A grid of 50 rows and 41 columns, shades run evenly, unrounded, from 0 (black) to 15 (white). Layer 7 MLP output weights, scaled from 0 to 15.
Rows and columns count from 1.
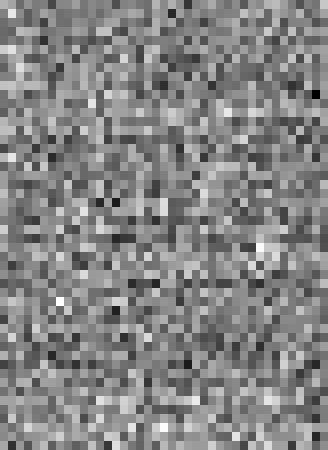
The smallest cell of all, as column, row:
40, 11
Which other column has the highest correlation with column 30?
33
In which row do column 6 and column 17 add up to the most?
48
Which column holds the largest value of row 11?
14
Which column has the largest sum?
13
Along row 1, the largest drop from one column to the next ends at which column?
24
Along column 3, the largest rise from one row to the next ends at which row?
45
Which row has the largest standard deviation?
50
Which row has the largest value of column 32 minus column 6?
30
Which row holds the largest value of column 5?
37
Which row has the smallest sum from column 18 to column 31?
32
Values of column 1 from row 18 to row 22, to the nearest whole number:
11 6 9 9 11
